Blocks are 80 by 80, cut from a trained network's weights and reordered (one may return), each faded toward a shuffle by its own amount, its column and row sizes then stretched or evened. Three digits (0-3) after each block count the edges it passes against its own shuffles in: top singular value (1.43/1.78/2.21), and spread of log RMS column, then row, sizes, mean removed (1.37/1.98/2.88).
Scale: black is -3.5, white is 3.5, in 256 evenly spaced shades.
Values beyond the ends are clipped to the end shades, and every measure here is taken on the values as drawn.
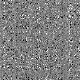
0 2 2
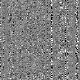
2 3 1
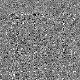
0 2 2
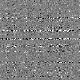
2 2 3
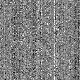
2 2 0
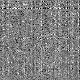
2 1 2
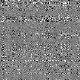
1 2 3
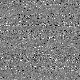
0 0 2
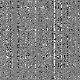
2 3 2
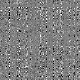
0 3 2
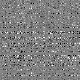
0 2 3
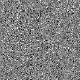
0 2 1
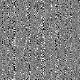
1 3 1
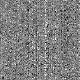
1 2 1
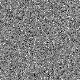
0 1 0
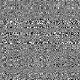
2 2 3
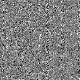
0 2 0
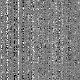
2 3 1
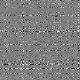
2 2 3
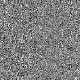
1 2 0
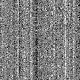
3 2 0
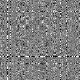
3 3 1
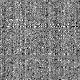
2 0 2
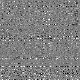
0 1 3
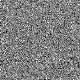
0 2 0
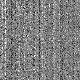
2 2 1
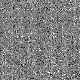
0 0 2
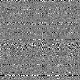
2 1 3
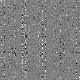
1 3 1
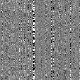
3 3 0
